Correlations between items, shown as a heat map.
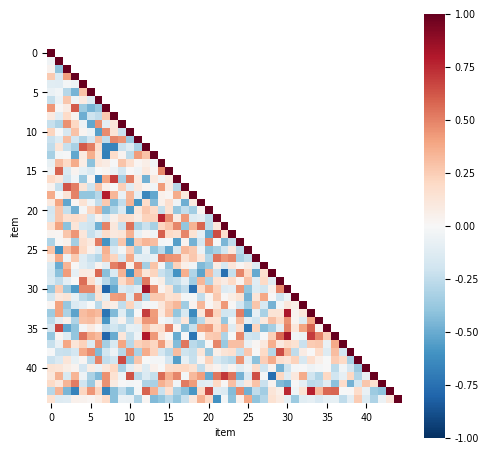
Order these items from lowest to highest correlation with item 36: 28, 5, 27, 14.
27, 14, 28, 5
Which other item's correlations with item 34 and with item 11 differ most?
12
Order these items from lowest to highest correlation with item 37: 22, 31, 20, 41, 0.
22, 0, 41, 20, 31
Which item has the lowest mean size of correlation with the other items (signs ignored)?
40
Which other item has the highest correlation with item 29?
38
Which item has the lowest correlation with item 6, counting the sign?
16
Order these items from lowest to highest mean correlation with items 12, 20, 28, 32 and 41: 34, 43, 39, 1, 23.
23, 39, 34, 1, 43
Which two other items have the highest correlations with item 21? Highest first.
14, 23
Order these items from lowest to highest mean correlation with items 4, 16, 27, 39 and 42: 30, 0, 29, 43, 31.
43, 30, 0, 29, 31
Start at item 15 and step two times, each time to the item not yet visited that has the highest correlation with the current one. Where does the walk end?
35
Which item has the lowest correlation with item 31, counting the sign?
25
